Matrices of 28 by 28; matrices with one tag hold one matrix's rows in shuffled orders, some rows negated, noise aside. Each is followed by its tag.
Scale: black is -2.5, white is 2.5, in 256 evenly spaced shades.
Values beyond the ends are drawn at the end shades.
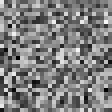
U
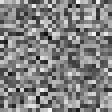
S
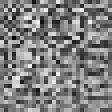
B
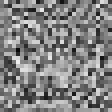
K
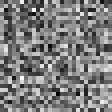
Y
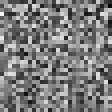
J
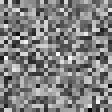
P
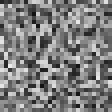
S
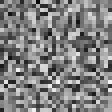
S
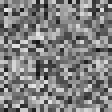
P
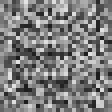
K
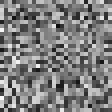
U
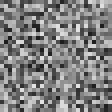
Y
